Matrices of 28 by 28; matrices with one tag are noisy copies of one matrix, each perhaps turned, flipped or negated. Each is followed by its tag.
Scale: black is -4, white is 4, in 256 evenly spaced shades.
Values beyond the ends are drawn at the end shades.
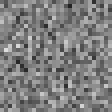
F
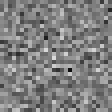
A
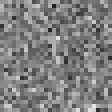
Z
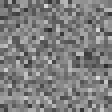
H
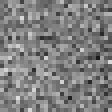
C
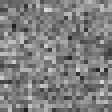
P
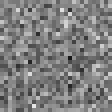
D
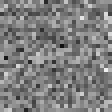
Z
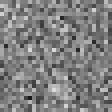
H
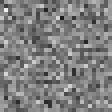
F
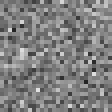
H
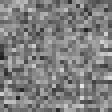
P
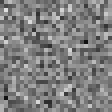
F
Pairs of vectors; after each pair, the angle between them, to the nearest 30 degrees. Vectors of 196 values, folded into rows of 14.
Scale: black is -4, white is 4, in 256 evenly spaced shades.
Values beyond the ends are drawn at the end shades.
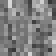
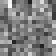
30 degrees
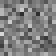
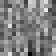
90 degrees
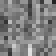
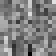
150 degrees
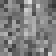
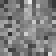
30 degrees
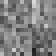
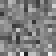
120 degrees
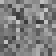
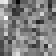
60 degrees
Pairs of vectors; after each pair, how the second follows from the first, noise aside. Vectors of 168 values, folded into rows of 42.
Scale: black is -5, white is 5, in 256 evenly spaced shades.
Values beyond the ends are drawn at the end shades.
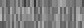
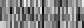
negated, scaled up.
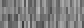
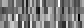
negated, scaled up.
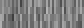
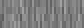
negated, shrunk.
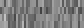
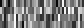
negated, scaled up.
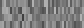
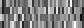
negated, scaled up.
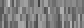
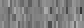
wrapped around, negated, partly zeroed.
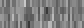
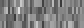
wrapped around, negated.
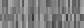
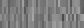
negated, shrunk.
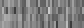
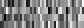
negated, scaled up.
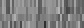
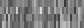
wrapped around, negated.
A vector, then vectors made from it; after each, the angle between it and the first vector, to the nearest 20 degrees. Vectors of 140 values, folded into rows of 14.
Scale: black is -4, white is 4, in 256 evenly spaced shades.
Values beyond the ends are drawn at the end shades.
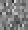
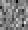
100 degrees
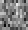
80 degrees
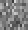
20 degrees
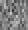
140 degrees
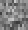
40 degrees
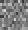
100 degrees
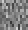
100 degrees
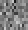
160 degrees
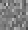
60 degrees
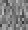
100 degrees
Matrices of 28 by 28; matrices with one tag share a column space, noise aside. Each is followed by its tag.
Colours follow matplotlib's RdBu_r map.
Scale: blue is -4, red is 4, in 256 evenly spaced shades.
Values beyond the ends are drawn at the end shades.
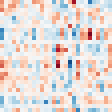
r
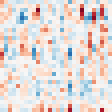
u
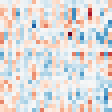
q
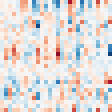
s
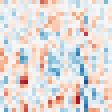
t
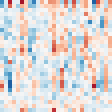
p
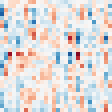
q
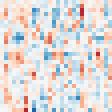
q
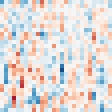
t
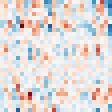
s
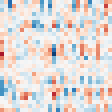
s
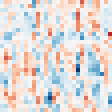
t
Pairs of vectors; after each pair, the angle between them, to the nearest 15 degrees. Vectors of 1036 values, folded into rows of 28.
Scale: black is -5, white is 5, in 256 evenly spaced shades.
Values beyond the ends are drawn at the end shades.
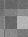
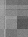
135 degrees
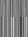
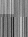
150 degrees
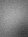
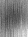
165 degrees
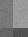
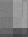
15 degrees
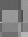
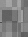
150 degrees
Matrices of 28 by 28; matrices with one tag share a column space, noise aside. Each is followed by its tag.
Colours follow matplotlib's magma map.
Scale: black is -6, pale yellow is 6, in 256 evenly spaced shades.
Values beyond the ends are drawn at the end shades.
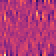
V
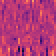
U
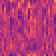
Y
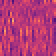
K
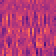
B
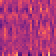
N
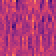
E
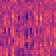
B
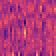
N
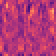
Y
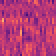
K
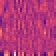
N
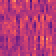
E
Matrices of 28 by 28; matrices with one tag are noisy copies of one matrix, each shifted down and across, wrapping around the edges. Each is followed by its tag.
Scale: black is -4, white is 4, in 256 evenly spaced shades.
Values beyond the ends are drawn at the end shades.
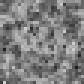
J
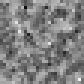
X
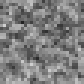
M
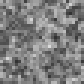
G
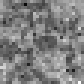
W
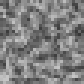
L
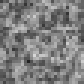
J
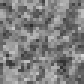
J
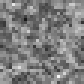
G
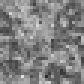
W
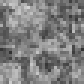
W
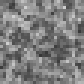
M
